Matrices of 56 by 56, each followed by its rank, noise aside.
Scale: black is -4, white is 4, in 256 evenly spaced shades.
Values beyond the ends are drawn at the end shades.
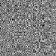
eight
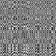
three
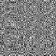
six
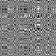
three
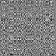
six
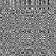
four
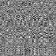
six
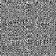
eight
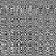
three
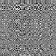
four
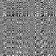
three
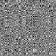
eight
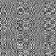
three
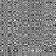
four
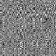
six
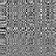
three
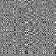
four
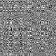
six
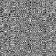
six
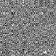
eight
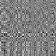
three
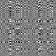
three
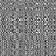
three
